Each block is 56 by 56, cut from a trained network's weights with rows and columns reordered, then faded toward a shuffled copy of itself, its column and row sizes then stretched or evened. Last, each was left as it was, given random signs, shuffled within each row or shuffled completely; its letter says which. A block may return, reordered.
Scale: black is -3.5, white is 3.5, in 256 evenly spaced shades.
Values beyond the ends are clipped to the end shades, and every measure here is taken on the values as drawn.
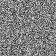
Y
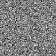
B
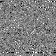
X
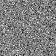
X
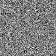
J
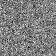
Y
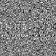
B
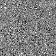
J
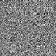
B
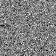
X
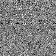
X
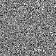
J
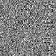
B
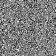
J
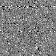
J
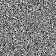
Y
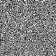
X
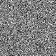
J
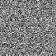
B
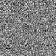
B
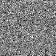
J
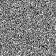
Y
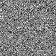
X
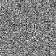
B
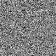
J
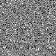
B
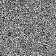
J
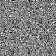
B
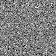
X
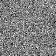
X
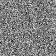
X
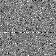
X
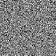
B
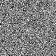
X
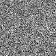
J
